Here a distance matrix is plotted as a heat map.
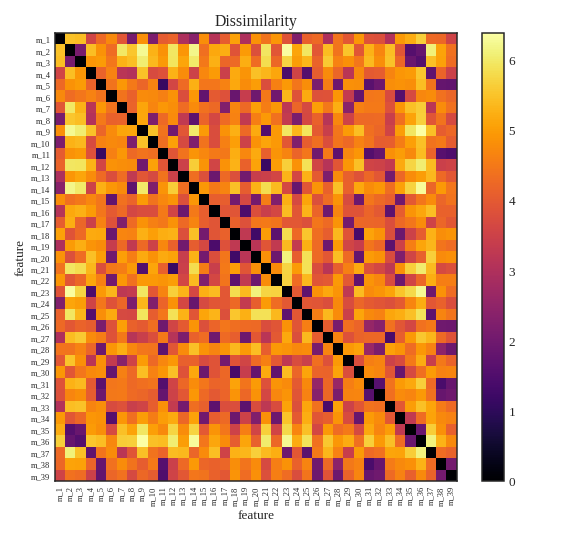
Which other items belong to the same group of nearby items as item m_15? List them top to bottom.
m_6, m_18, m_20, m_22, m_30, m_34
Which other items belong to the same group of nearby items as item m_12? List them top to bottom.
m_9, m_21
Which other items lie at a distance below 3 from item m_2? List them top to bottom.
m_3, m_35, m_36
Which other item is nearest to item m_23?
m_4
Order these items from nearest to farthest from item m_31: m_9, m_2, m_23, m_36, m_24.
m_24, m_9, m_23, m_2, m_36
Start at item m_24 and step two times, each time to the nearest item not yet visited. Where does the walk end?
m_8
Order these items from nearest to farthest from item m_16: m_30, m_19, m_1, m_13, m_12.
m_19, m_13, m_1, m_12, m_30
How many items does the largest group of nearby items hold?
8
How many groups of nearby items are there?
8
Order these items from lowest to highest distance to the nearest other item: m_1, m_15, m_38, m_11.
m_11, m_38, m_15, m_1
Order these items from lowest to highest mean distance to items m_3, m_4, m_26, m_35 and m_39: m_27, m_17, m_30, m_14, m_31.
m_31, m_17, m_30, m_27, m_14
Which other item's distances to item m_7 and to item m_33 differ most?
m_27
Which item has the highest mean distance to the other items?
m_36
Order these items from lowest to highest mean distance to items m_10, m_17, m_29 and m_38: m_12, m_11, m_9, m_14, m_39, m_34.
m_39, m_11, m_14, m_34, m_12, m_9
